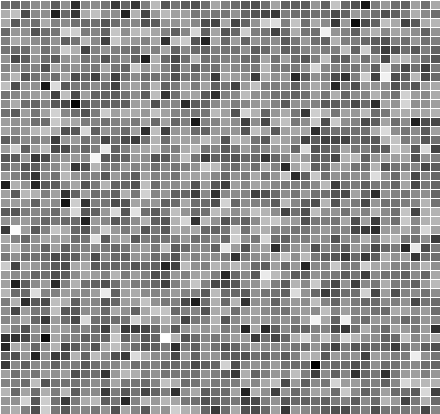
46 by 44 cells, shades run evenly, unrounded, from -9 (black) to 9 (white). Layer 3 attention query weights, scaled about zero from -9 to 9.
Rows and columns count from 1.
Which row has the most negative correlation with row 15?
6
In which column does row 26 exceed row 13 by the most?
2
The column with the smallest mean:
34
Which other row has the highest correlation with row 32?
3
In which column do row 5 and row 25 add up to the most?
19
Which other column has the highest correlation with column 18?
44
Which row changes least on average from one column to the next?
41
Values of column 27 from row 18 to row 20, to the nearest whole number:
-5 3 -1
